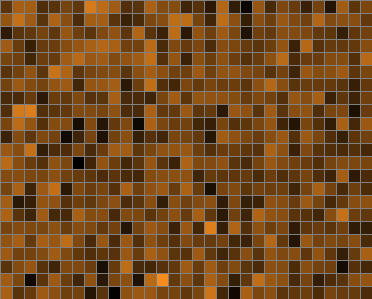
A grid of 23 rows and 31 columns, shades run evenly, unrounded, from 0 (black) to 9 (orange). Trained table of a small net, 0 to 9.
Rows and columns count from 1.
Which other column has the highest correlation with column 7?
12
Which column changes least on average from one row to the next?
24
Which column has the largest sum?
13
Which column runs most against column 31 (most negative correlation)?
16
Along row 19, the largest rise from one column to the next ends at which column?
26
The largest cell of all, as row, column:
22, 14
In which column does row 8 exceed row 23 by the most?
10
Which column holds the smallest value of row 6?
25
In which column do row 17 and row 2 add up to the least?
21
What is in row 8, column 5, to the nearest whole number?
4
